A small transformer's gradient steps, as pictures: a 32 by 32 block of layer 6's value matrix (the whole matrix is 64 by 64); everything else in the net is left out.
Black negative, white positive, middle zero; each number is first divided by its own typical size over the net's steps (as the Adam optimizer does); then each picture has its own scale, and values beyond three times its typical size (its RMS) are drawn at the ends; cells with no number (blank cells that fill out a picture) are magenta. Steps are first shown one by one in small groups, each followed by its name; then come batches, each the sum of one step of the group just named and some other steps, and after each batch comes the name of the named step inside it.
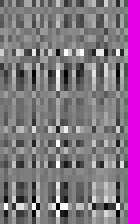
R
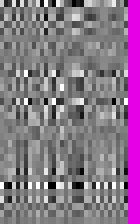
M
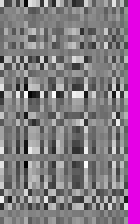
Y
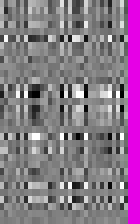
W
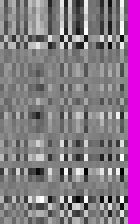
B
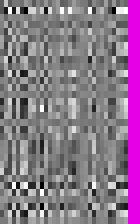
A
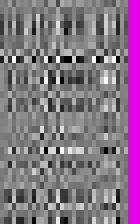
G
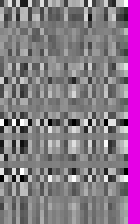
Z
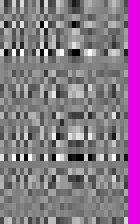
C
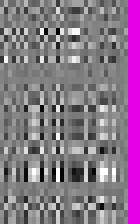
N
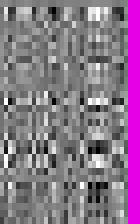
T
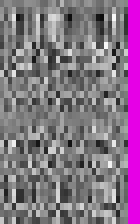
G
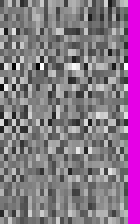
Z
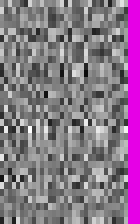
Z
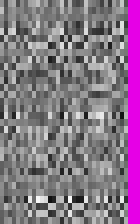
B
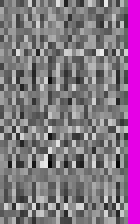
R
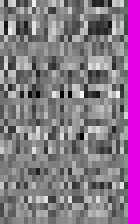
W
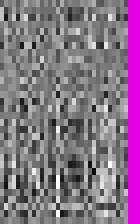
N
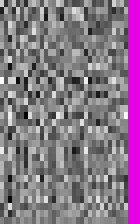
Y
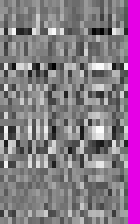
T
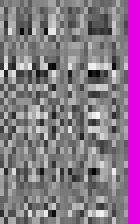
N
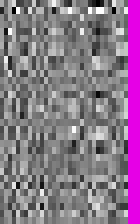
A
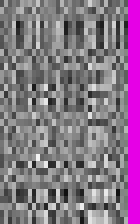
G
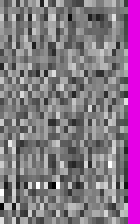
M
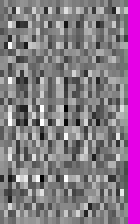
A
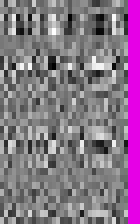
G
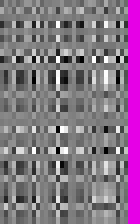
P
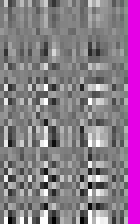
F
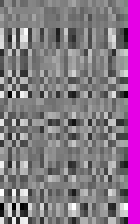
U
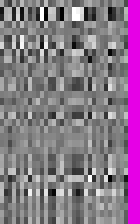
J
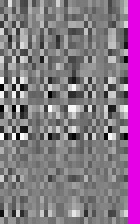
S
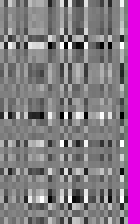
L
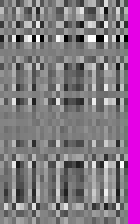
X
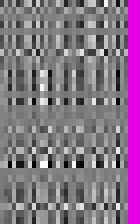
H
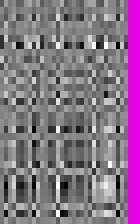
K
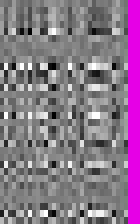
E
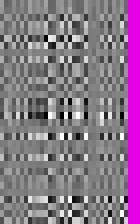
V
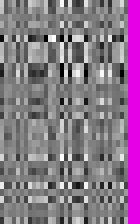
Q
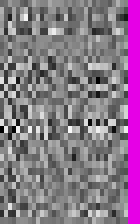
E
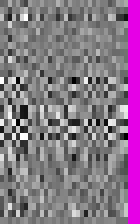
S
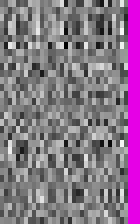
L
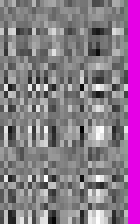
F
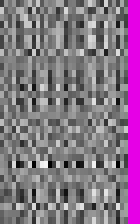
H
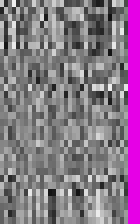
J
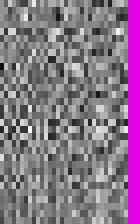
Q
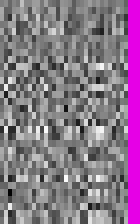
F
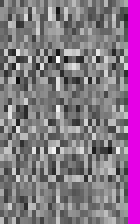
P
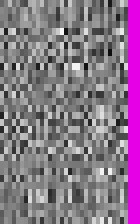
L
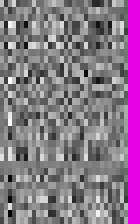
V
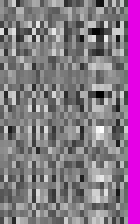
X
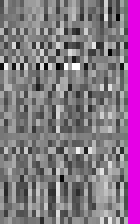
K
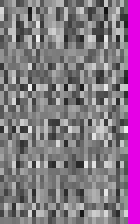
X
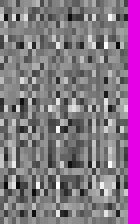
K
